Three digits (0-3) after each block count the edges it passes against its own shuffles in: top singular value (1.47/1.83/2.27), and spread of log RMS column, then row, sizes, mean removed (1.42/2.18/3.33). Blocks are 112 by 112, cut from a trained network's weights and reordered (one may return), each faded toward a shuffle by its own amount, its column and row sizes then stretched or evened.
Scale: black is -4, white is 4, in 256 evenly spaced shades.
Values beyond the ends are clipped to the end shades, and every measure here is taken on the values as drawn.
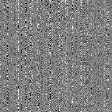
2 3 0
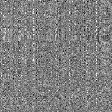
3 2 1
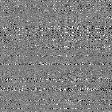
1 1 3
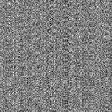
3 1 0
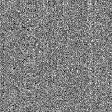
2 1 0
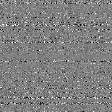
0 0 3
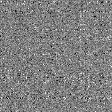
1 0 2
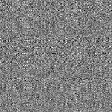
3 0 2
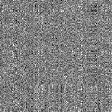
3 2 1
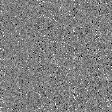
0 2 0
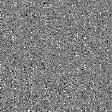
0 2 1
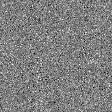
0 1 0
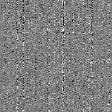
1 3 1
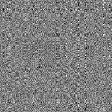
3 2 1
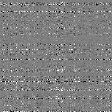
1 2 3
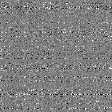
1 0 3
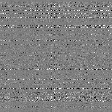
2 1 3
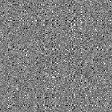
3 2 1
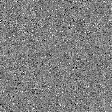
0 1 1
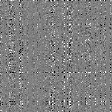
3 3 1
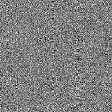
3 2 1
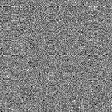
3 0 1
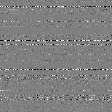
2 0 3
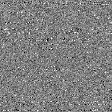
1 0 2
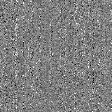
1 2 0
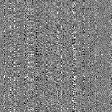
3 3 1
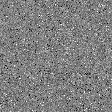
1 0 0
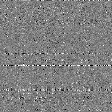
3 1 2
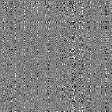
3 3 2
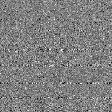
2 0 2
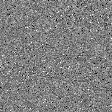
0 0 1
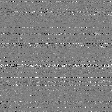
1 0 3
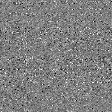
0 0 2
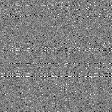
3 1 2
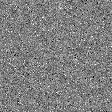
0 0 0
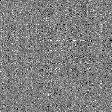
1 1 2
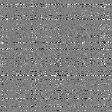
2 2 3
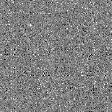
1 1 2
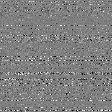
1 0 3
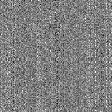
3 2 0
